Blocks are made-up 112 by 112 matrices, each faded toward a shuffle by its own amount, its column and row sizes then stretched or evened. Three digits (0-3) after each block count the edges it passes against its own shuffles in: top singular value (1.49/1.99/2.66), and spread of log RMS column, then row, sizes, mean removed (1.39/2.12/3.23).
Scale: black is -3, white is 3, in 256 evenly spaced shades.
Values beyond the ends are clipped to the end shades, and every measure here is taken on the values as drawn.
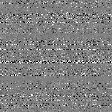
2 1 3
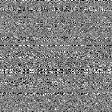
2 0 3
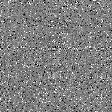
1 1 1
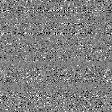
2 0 3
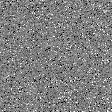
0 0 1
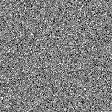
1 0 0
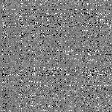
0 2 3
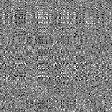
3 1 2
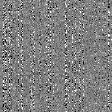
2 3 0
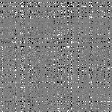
0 3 3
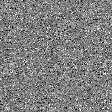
1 0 1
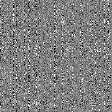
0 3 1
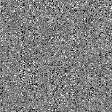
1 2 1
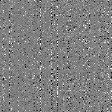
1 3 1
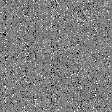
1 2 0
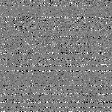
0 1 3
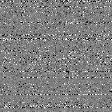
1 1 3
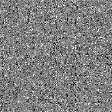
1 2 1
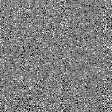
2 2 1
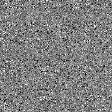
0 1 2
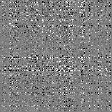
0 3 3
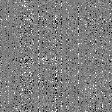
1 3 1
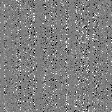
0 3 0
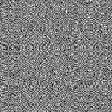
3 0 1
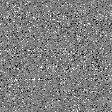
0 1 2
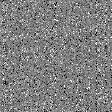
1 2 0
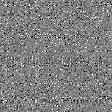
2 0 2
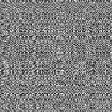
3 0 3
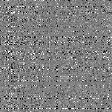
2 2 3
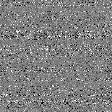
0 0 3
